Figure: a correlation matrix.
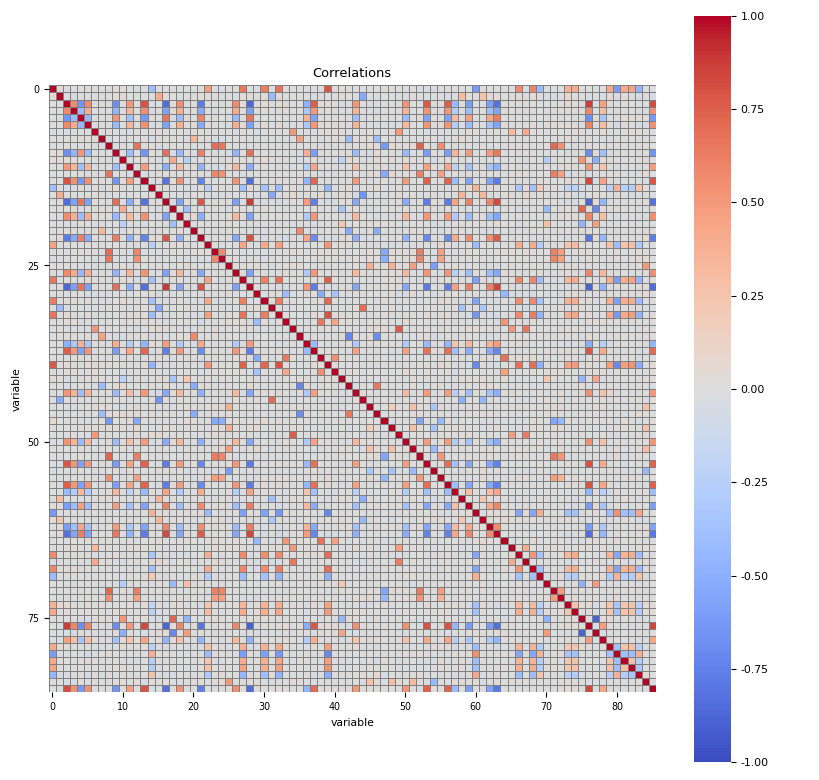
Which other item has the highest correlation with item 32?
39
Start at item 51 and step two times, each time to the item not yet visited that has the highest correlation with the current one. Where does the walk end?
84
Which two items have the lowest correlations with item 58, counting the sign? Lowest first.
44, 31
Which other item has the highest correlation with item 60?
80
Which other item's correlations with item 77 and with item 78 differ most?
75
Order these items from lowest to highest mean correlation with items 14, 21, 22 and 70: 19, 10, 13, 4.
13, 10, 19, 4
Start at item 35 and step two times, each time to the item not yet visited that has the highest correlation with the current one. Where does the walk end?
7
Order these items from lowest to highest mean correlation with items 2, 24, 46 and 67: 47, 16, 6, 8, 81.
16, 47, 81, 6, 8
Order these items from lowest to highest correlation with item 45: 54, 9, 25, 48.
54, 9, 48, 25
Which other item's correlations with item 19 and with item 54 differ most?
25
